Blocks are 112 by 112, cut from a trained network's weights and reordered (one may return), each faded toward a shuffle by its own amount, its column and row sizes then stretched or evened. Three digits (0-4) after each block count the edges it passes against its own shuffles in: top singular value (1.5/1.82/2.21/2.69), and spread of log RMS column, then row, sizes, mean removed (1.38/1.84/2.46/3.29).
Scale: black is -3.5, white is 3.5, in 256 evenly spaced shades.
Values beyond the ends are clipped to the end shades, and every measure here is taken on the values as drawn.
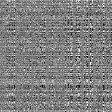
4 4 0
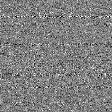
1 0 3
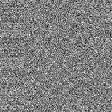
3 0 0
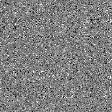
1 2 2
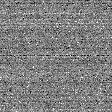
2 0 2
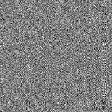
3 2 0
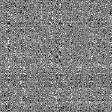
1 4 0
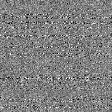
1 0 4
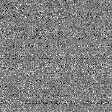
0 1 3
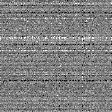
4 3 3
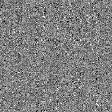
0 2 1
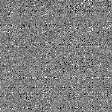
0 3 3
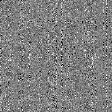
0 4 1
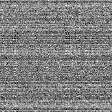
4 2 0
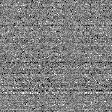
2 2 2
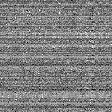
4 2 1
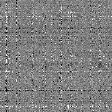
2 4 2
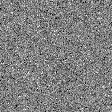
0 0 0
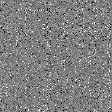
0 3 2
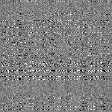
2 2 4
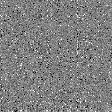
1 1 1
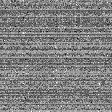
4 0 0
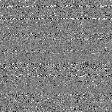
1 0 4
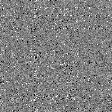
0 2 2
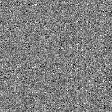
1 1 2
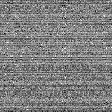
4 1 0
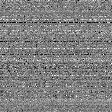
3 0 4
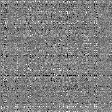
3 4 2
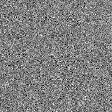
0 0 3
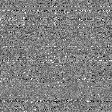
0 1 4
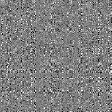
3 4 2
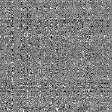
1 4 2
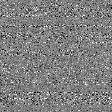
1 0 4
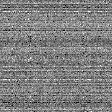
4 2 2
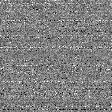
1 1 3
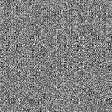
3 0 2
